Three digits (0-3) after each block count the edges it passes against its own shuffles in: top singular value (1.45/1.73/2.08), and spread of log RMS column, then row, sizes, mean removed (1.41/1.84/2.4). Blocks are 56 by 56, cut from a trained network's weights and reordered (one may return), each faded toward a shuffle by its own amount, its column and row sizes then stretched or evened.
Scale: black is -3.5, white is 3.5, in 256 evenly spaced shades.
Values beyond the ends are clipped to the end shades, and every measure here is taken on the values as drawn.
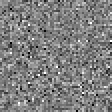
0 1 0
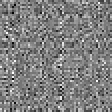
3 2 0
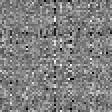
1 3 0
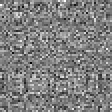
2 0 1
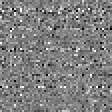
0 1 3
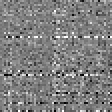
2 2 3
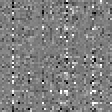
1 3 2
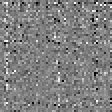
0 3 2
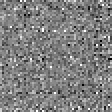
0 2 2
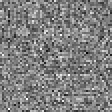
2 1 0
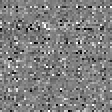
0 2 3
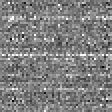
2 2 2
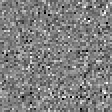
0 1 1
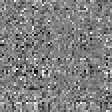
2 2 2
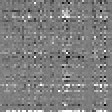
3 3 3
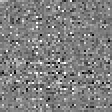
1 2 3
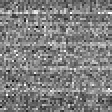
2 1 1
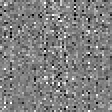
0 3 1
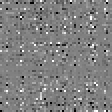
0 3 3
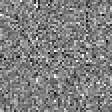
1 1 0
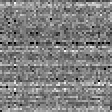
3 2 2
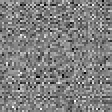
3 1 2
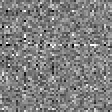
2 2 1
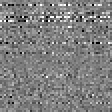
1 0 3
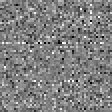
0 2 2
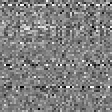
3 0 3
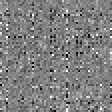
1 3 2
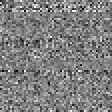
2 0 3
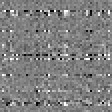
3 2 3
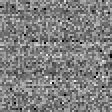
0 0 0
